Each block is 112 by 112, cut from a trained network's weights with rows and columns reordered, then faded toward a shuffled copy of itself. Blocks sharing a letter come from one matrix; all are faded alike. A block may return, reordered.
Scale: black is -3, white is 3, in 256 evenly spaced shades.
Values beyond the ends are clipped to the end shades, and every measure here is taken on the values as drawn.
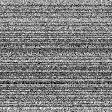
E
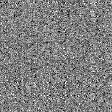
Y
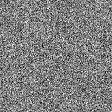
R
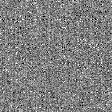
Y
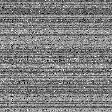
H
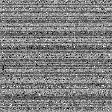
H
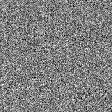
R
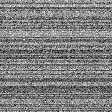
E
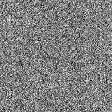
R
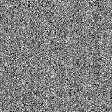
Y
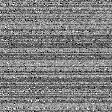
H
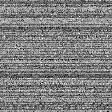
E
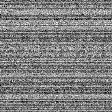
E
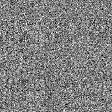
R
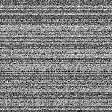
E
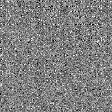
Y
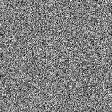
R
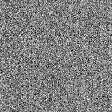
R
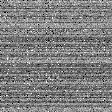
H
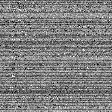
H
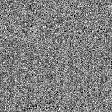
R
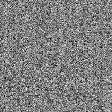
R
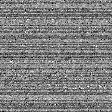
H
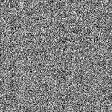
R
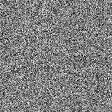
R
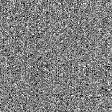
Y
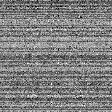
E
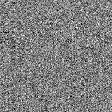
R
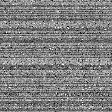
H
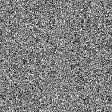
R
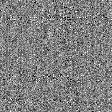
Y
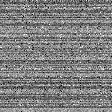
H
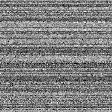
E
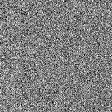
R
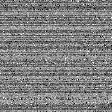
H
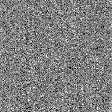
Y
